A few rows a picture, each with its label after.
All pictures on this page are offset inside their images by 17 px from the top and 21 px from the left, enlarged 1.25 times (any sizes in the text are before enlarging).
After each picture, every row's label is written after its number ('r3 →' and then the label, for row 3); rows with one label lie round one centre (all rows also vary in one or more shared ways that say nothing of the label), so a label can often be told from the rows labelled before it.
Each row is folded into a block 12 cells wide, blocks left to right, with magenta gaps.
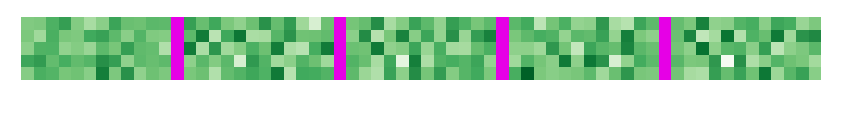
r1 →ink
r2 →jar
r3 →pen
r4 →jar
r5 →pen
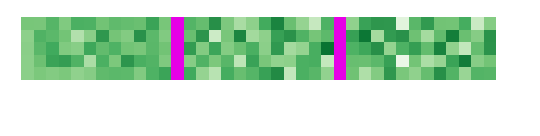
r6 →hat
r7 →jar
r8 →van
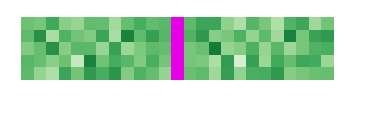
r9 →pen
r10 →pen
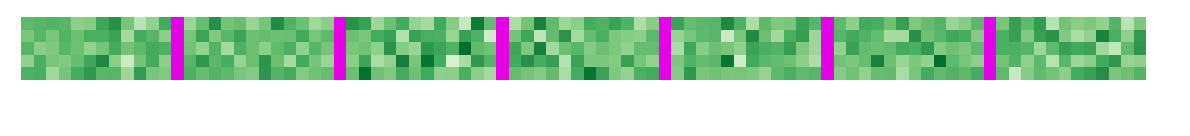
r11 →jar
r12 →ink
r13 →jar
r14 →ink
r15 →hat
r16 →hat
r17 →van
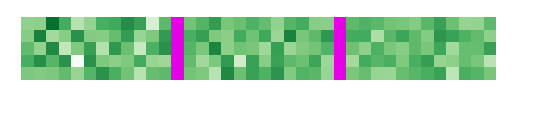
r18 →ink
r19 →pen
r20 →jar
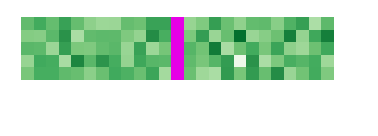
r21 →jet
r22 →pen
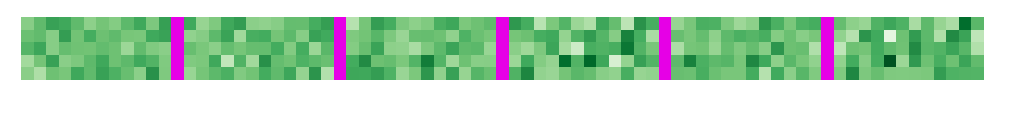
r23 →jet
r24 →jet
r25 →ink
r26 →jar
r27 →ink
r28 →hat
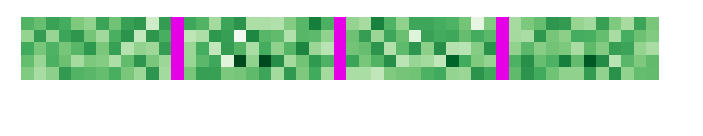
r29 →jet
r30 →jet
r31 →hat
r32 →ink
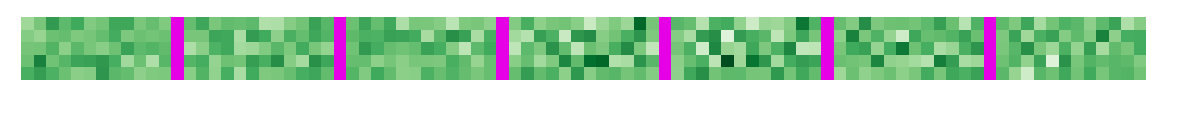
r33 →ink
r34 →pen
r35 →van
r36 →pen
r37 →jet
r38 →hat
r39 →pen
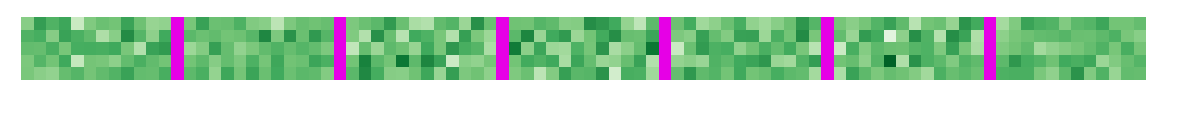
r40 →van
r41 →pen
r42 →ink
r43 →jar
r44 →pen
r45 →hat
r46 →ink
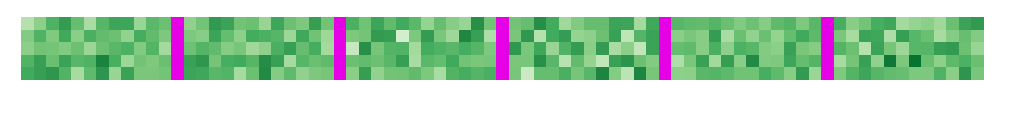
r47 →ink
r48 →ink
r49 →hat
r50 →jet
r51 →jet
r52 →jet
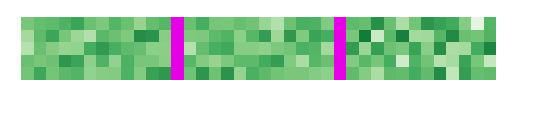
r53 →hat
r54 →pen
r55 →jar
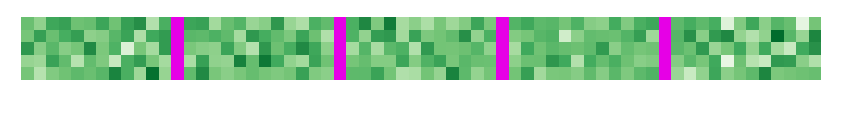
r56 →jet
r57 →jar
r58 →van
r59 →hat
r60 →van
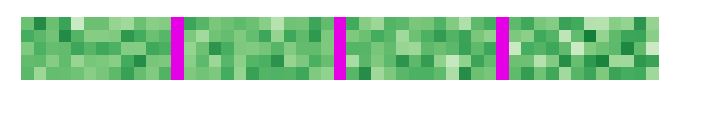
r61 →van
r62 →pen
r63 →jar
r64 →pen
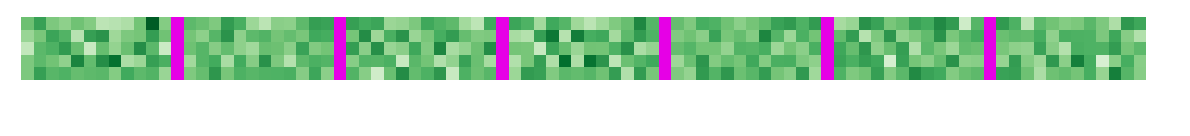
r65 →pen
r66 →jet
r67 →jar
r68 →jet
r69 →jet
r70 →ink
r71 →jar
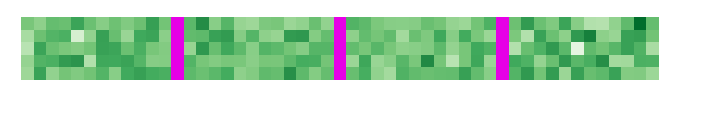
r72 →hat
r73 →van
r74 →jar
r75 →pen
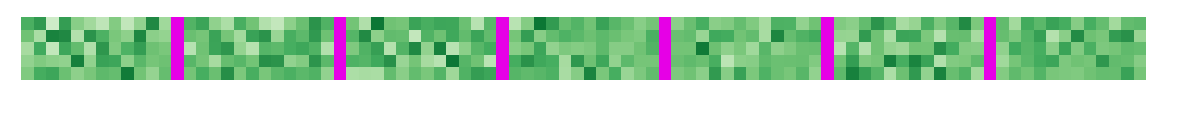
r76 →van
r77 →pen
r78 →hat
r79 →ink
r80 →pen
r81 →ink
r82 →hat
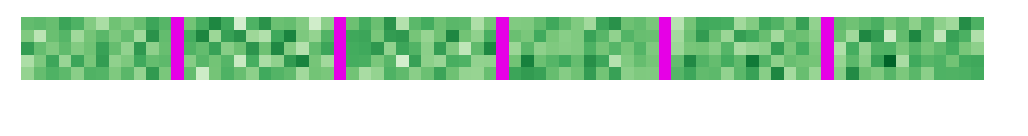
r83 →jet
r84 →van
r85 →van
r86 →ink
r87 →ink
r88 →hat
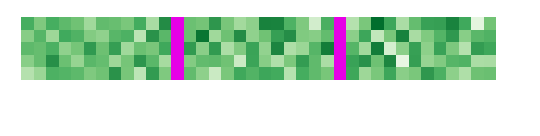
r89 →jet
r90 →jar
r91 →ink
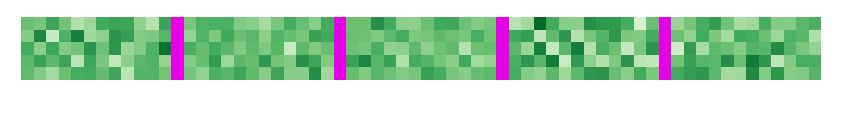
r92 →jar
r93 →jet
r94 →ink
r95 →ink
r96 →ink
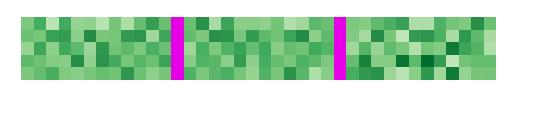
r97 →van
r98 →van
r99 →ink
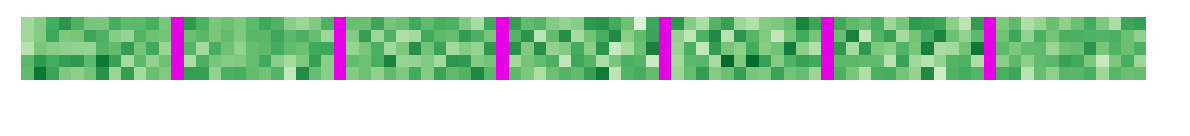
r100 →ink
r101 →jar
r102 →hat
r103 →jar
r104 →jet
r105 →jar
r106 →jar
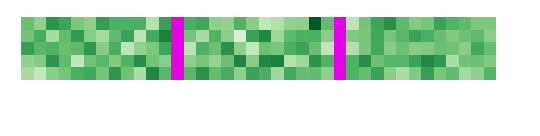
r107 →jet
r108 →pen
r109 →ink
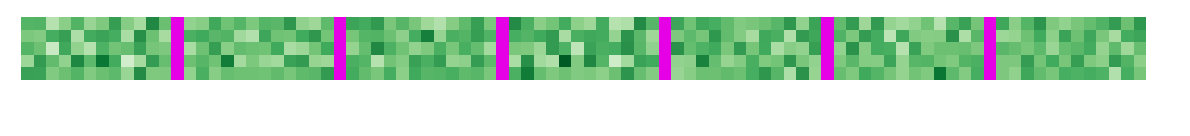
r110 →jar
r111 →hat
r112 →pen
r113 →jar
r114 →jet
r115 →van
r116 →jet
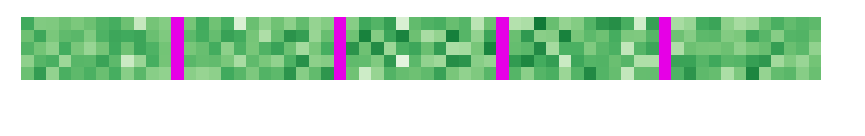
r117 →jar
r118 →van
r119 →van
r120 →ink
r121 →ink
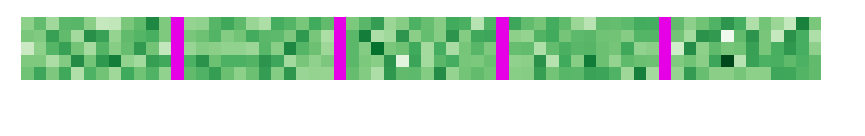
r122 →pen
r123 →ink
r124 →pen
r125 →jet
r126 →hat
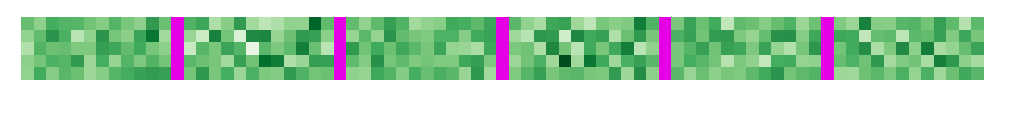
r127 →hat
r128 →pen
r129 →jet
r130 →jet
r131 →van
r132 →hat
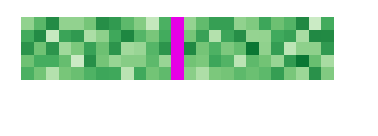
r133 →jar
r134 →jet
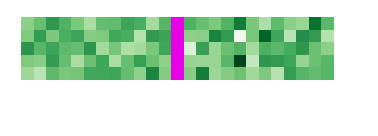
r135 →jet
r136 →hat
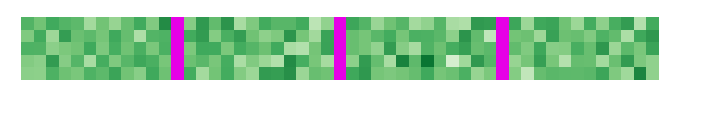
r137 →jet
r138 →van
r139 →jar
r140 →jet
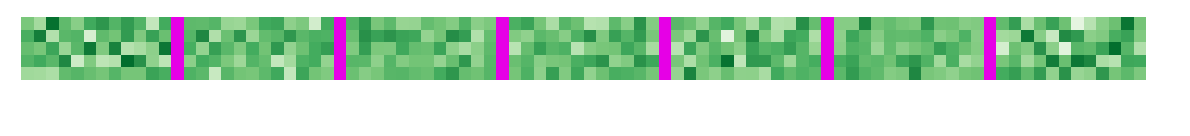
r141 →hat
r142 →jar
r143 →van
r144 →pen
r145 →hat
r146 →ink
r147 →pen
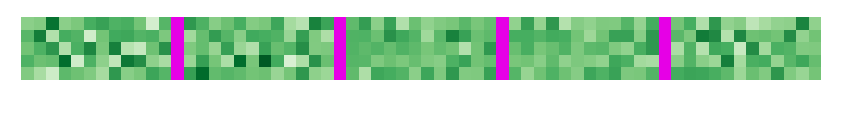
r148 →hat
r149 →jar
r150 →van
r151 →van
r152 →van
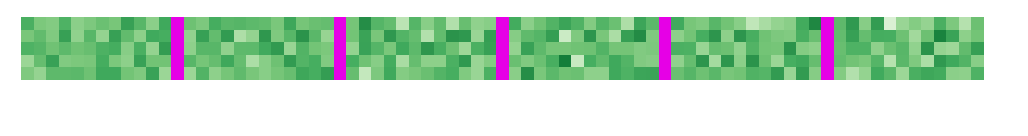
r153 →jet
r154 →hat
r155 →van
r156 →hat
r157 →jet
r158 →van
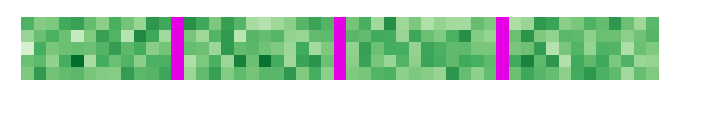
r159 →hat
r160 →jet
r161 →van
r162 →ink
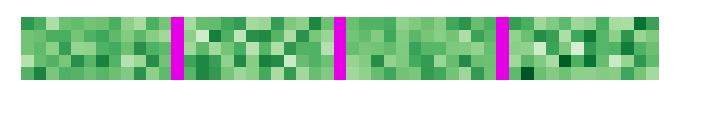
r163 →jar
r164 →ink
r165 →jet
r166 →jar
